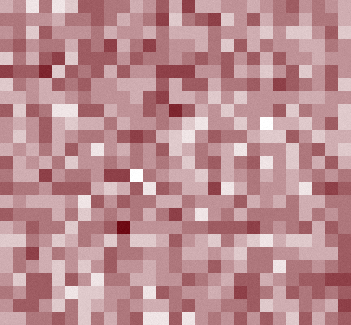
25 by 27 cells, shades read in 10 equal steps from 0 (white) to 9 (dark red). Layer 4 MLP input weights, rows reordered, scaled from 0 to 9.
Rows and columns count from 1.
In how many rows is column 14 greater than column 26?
7
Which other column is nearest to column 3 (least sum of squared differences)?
14
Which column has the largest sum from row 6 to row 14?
13
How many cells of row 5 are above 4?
15
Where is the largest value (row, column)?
18, 10
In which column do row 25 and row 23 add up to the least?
12
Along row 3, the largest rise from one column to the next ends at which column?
4
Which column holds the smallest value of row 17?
16
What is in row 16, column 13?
3
